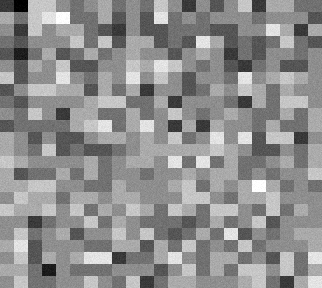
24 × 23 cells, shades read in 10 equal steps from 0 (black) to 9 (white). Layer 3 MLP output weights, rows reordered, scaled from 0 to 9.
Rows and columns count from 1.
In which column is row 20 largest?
17
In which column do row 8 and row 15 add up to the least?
11
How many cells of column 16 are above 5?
11
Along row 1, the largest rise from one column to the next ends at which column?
3
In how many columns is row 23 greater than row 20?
9
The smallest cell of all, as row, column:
1, 2
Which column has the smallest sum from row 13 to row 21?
8
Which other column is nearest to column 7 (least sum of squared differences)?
23
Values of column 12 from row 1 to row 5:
7 8 3 3 5
